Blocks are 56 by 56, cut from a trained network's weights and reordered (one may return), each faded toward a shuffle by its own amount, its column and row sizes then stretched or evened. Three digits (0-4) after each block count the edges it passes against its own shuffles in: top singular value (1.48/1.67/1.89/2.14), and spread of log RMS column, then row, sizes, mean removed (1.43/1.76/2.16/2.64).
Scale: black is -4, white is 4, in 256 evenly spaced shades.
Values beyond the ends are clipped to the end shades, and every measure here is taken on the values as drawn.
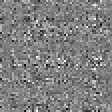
0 3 3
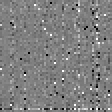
1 3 0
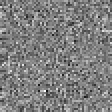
1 0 2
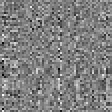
3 4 0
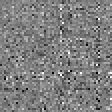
1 3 2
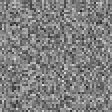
3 1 0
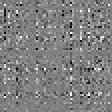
3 4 4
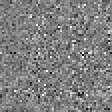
1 2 1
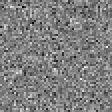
2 0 0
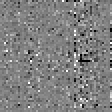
1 4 2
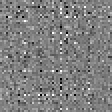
1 3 3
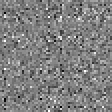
1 3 2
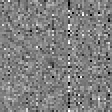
3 3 1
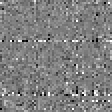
1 2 3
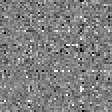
1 2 3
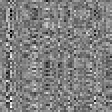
4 4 0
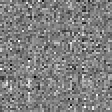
1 2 1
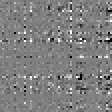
2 4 4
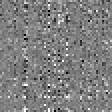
2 4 2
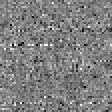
0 0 3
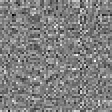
3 2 0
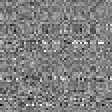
4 1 3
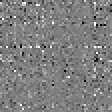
0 3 2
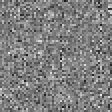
0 3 1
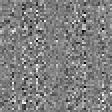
2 4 1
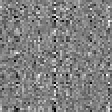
4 3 2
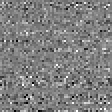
1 1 4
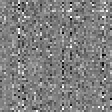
3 4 0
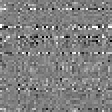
3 1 4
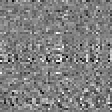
3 2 4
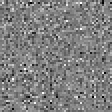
1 3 2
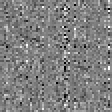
2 4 2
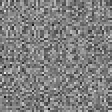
4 1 0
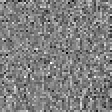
2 1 0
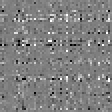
2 4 4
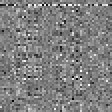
3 2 1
